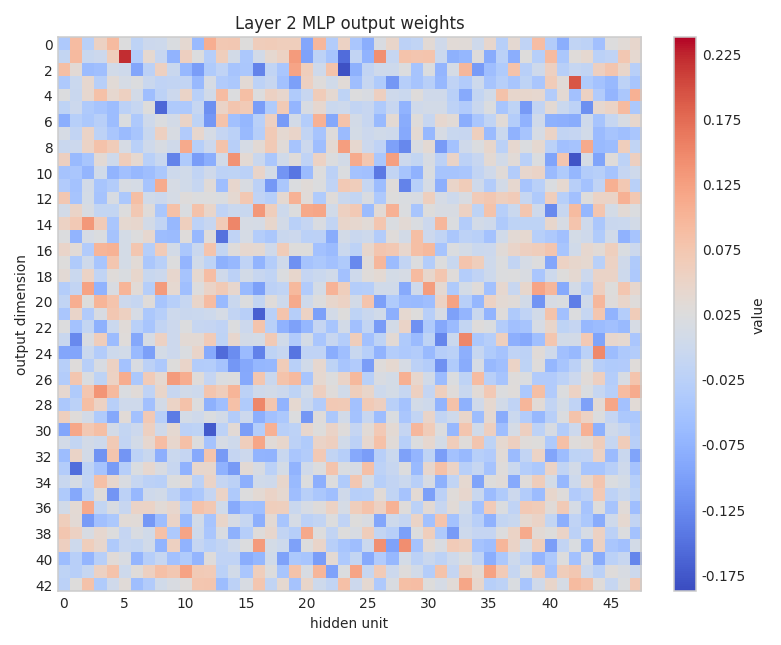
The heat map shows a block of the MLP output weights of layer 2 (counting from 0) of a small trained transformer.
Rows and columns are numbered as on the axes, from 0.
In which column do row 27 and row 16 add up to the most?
3
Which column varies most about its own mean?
16
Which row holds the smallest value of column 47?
40
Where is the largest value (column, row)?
5, 1
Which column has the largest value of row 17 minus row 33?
4
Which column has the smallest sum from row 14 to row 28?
13
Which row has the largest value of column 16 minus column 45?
39
